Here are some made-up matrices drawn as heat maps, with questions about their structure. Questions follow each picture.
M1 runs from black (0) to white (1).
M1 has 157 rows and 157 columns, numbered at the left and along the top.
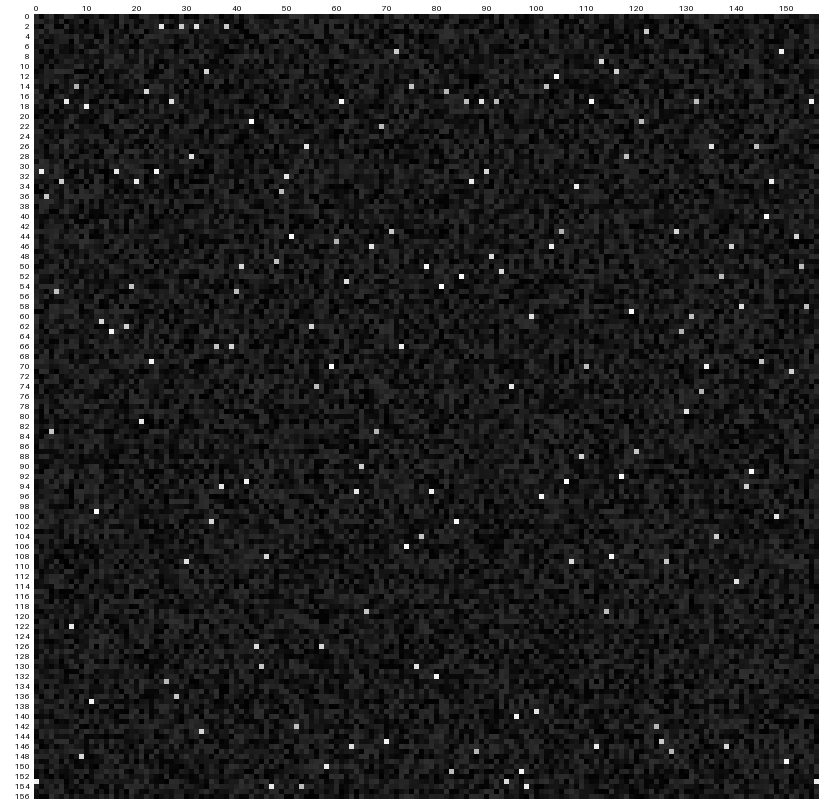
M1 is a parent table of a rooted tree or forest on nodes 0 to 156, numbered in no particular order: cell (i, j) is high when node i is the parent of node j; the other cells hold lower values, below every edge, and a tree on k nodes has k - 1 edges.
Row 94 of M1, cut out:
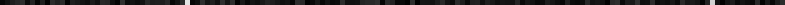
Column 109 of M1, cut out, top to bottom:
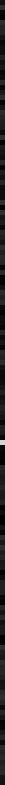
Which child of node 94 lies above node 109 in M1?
142
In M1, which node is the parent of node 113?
9
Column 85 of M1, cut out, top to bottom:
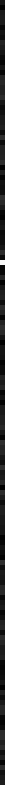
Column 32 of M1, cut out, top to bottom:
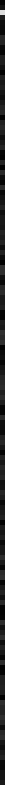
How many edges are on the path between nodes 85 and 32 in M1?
6
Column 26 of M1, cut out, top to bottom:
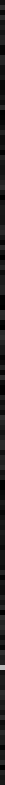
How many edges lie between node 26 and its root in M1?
3
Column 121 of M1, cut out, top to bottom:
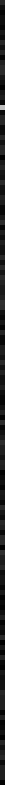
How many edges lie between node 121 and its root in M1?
7
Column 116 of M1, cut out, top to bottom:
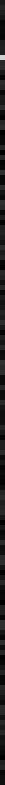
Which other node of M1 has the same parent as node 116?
34
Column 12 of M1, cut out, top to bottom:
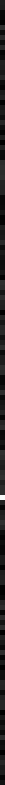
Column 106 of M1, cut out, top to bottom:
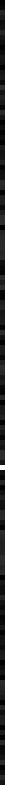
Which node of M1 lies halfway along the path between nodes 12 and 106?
130
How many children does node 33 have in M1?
4
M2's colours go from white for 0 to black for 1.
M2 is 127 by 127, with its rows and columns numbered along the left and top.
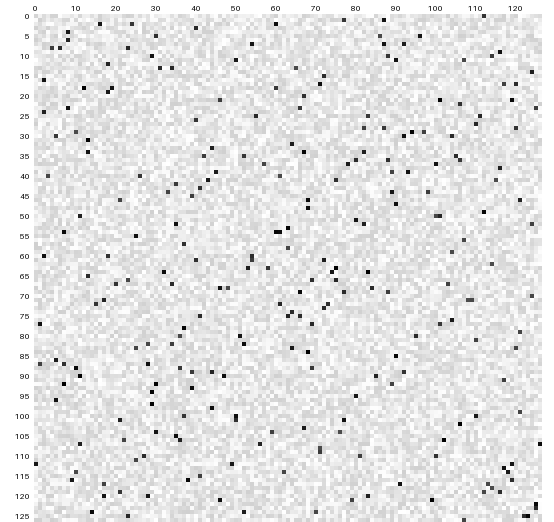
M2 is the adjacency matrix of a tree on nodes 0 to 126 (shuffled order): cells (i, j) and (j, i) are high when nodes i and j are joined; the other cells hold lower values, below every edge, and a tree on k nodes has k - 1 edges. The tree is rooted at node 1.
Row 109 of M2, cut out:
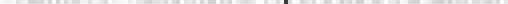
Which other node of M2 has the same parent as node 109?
108
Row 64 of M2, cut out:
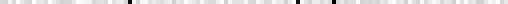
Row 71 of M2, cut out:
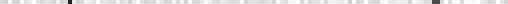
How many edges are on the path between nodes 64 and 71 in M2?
4
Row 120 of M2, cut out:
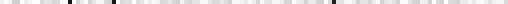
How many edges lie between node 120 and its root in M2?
3
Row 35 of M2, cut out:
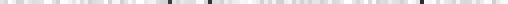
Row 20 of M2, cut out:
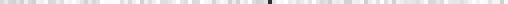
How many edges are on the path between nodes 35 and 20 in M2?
5
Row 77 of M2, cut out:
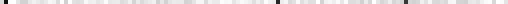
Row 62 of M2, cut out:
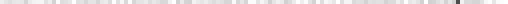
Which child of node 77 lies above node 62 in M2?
69
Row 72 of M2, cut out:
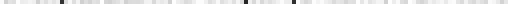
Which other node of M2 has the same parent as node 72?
40
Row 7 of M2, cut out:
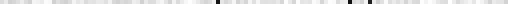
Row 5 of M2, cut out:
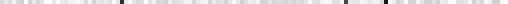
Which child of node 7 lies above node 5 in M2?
92
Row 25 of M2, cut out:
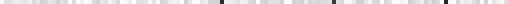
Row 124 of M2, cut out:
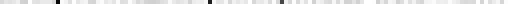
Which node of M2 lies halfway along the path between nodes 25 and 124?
28
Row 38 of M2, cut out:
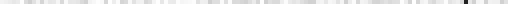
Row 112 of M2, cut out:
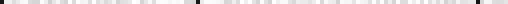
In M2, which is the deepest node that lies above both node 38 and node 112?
119
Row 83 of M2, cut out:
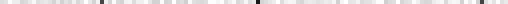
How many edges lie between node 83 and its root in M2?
4
